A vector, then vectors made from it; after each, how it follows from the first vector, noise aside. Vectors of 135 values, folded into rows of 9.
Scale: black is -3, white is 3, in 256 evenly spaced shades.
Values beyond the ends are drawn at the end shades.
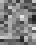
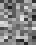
sign-scrambled.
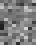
reversed, partly zeroed.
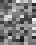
sign-scrambled.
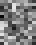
reversed, negated.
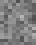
shrunk.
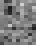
wrapped around, partly zeroed.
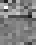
wrapped around, partly zeroed.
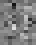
reversed, partly zeroed.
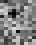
wrapped around.
